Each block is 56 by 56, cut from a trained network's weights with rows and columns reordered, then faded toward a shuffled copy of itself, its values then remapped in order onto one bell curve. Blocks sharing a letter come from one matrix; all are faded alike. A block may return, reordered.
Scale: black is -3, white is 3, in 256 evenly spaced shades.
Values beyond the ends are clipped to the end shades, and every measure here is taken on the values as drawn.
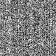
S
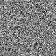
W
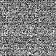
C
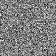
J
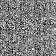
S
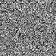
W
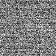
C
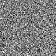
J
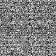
C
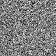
J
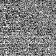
C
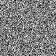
J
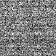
C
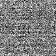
C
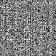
S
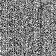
S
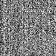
S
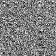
W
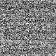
C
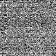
C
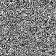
J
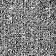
S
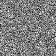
J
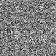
W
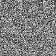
W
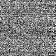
C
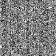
S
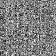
S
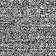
C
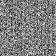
S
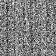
S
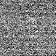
C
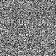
W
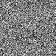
J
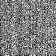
S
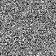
J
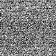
C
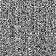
S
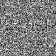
W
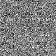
W
